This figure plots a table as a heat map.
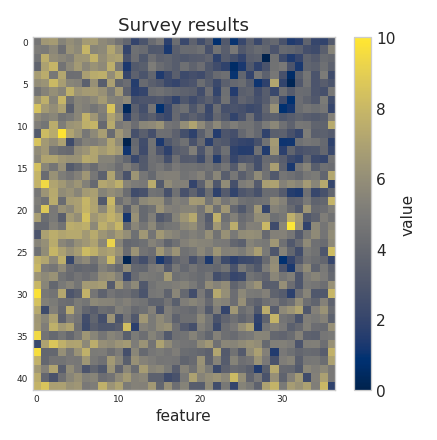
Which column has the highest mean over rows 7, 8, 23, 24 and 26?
9
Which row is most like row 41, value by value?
17
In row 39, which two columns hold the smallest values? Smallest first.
27, 22
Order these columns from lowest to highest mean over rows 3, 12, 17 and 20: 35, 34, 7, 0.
34, 35, 7, 0
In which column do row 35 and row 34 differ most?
11
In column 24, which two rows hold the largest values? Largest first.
40, 22
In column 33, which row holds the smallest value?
22
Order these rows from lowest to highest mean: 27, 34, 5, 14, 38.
5, 14, 27, 34, 38
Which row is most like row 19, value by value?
10
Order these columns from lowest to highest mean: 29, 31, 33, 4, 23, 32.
31, 32, 23, 33, 29, 4
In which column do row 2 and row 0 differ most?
28
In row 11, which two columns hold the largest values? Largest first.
3, 1
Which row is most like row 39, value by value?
33
